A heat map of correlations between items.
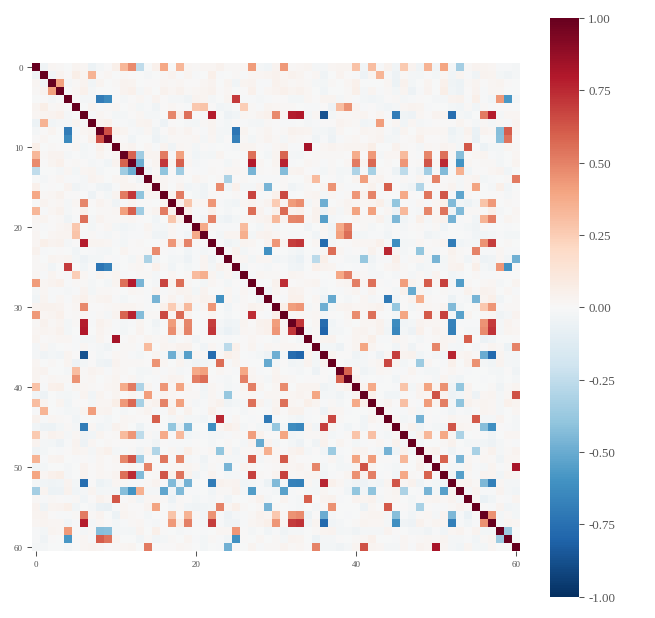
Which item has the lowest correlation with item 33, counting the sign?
36
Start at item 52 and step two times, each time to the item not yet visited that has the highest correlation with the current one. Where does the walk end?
45
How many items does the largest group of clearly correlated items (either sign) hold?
14
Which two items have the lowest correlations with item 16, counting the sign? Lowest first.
53, 13
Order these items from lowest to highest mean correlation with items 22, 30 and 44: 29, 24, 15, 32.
29, 24, 15, 32
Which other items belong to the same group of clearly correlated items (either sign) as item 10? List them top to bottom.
34, 54
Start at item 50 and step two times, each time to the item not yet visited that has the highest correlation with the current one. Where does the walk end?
41
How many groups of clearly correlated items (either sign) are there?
10
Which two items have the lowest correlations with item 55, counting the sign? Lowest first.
29, 48
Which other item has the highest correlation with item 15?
44
